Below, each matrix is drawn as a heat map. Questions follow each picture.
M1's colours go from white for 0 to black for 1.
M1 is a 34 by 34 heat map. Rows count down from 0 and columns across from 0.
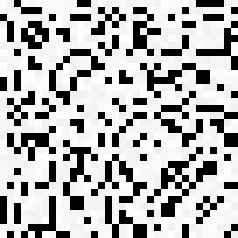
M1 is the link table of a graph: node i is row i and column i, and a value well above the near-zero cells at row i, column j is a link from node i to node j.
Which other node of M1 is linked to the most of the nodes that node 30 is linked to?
node 11
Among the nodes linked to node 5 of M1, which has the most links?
node 26
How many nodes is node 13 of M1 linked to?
6
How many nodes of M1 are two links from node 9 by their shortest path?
10
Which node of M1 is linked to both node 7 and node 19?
node 32
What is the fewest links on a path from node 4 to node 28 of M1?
2
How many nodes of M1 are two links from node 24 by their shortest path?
7
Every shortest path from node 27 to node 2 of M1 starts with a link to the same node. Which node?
node 22
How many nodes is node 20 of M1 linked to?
12
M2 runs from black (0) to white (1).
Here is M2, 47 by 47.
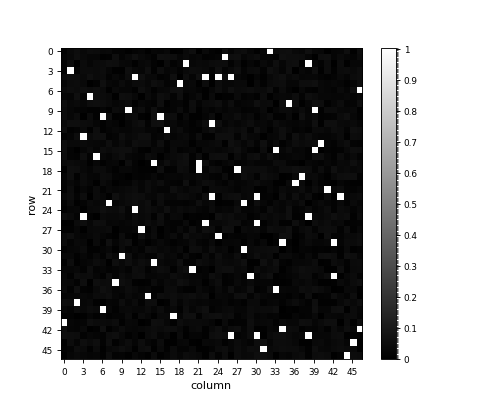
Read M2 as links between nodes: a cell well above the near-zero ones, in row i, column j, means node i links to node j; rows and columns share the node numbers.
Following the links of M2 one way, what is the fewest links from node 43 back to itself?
3
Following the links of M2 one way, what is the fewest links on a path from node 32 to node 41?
5
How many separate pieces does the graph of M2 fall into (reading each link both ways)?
4
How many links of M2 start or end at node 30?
4
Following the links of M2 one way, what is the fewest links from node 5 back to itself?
5
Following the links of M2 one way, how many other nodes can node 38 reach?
7
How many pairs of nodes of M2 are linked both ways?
4
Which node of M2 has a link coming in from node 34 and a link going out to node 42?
node 29
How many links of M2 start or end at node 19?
2
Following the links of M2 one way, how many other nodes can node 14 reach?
6
